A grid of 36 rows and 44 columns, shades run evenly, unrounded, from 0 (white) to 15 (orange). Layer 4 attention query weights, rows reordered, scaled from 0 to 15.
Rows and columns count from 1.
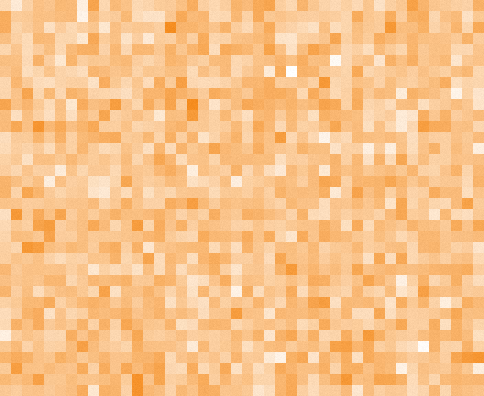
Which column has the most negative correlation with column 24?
13
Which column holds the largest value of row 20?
2
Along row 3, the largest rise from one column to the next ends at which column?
16
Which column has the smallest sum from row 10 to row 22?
34
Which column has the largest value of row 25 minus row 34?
37
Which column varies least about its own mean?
21
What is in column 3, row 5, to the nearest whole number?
5
